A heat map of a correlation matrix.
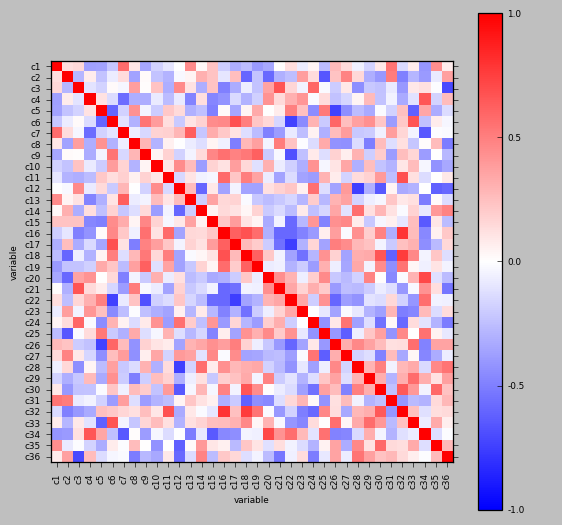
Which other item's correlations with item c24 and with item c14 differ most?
c12
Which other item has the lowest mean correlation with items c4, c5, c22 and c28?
c15
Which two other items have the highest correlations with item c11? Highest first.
c32, c16
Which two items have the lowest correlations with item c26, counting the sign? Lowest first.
c5, c22
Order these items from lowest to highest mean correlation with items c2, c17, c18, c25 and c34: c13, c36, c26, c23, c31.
c31, c13, c23, c26, c36
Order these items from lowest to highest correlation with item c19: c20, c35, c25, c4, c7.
c7, c4, c20, c35, c25
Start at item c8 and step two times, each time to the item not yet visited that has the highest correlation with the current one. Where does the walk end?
c3
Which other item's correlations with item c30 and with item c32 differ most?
c35
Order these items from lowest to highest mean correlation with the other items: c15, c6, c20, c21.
c21, c20, c15, c6
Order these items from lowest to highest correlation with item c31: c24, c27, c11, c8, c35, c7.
c11, c8, c24, c35, c27, c7
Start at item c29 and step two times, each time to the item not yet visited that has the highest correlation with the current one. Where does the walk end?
c6
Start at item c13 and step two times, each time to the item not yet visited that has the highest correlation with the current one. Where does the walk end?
c1
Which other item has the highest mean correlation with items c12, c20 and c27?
c24
